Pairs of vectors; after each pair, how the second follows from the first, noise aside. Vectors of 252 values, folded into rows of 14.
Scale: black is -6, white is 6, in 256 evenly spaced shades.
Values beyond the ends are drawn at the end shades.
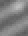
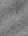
negated, shrunk.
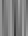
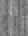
wrapped around, negated, shrunk.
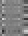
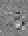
wrapped around, partly zeroed.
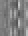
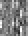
wrapped around, scaled up.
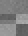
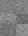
negated, shrunk.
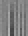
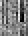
wrapped around, scaled up.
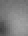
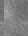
wrapped around, negated, shrunk.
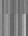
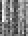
reversed, scaled up.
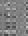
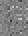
wrapped around, negated, partly zeroed.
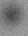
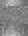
wrapped around, negated, partly zeroed.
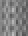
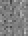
wrapped around, negated, partly zeroed.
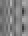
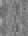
wrapped around, negated, shrunk.
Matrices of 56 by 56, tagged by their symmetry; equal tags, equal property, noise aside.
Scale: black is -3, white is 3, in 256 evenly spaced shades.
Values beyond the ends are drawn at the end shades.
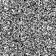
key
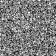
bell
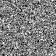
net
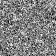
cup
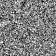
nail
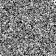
cup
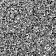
bell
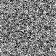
key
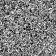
bell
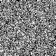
cup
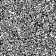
net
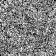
bell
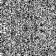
key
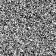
nail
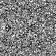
key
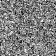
nail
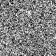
net
